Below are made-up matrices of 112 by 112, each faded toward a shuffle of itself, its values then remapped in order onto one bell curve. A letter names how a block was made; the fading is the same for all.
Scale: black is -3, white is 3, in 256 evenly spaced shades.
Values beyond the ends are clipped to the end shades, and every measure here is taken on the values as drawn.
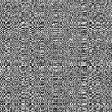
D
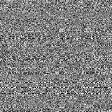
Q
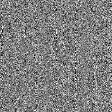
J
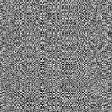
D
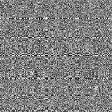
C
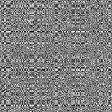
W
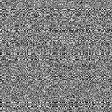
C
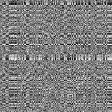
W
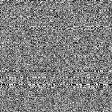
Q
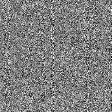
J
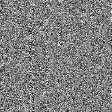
J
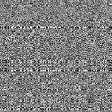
C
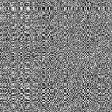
D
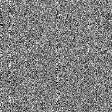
J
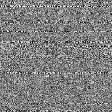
Q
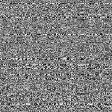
Q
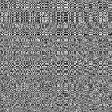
W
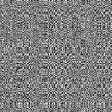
D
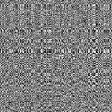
D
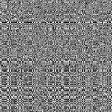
W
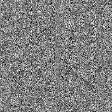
J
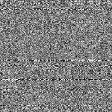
Q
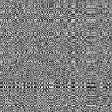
W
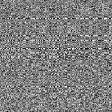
C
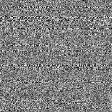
Q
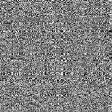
Q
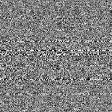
Q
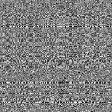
C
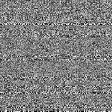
Q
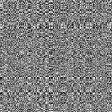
D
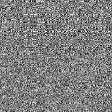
Q
